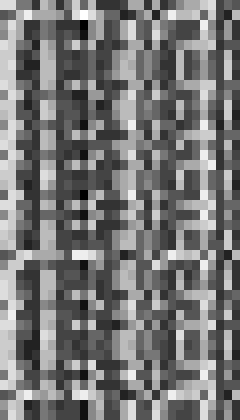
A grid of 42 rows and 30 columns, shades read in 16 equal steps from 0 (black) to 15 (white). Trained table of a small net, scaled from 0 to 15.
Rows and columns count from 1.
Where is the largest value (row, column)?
2, 11
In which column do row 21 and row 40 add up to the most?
27
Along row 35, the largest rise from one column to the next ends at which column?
6
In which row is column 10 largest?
26
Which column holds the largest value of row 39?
1
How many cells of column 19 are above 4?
26
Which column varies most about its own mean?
10
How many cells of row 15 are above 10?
5
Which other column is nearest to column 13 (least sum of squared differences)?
21
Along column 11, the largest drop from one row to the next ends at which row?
3
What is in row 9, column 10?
11
